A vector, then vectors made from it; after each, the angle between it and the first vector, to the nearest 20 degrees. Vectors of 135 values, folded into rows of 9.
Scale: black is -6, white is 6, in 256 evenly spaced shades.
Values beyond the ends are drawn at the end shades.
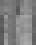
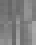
80 degrees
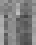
160 degrees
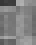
60 degrees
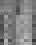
20 degrees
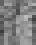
40 degrees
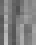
60 degrees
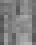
20 degrees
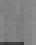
100 degrees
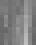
40 degrees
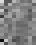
100 degrees
